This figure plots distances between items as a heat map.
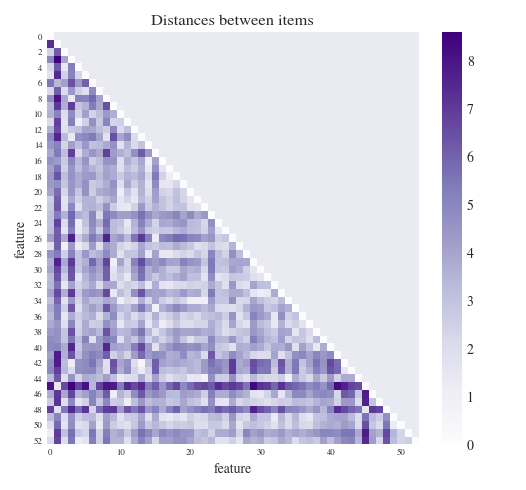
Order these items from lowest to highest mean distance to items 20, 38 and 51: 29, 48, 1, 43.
29, 43, 48, 1
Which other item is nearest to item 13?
42
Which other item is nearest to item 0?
51
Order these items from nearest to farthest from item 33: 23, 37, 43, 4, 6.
4, 37, 6, 23, 43
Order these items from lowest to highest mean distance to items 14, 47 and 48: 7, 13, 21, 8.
21, 7, 13, 8
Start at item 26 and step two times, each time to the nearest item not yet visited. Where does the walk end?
35
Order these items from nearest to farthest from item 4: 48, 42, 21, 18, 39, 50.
50, 21, 39, 18, 42, 48
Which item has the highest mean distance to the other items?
45
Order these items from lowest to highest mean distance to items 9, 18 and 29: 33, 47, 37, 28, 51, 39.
33, 47, 28, 37, 51, 39
